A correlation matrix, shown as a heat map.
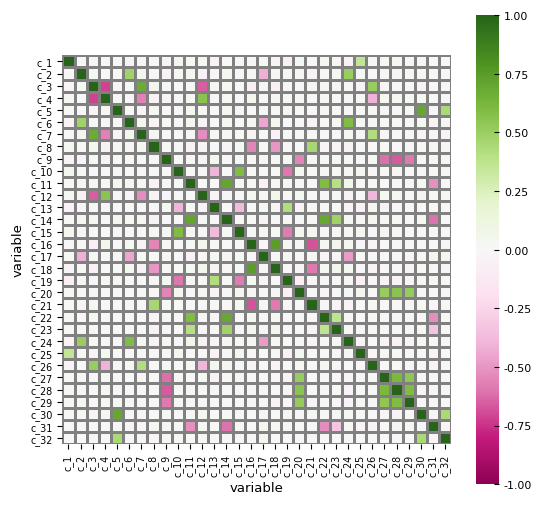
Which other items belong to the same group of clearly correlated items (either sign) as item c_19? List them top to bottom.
c_10, c_13, c_15
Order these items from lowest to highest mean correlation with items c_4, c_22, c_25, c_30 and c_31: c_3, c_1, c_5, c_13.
c_3, c_13, c_1, c_5
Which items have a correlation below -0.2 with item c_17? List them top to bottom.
c_2, c_6, c_24
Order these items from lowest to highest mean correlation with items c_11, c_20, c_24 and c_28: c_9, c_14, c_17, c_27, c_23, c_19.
c_9, c_17, c_19, c_23, c_14, c_27
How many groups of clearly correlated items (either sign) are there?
8
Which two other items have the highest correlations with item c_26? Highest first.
c_3, c_7
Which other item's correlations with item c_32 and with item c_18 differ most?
c_16
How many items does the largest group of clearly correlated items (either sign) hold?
5
